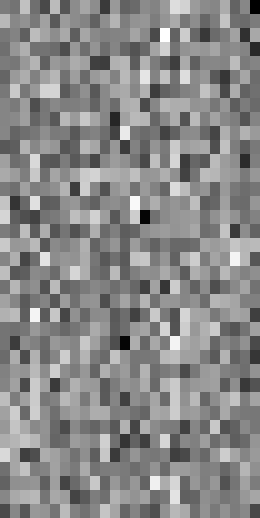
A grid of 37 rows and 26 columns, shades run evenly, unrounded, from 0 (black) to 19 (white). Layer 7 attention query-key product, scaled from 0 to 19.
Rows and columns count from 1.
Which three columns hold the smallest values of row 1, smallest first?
26, 11, 5
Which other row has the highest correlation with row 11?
25
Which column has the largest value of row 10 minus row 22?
13
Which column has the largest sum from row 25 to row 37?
18
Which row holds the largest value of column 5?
19
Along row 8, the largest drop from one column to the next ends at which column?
15
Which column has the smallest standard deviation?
20
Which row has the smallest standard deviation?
34
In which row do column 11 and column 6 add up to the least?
28
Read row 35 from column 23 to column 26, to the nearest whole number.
6 9 12 9
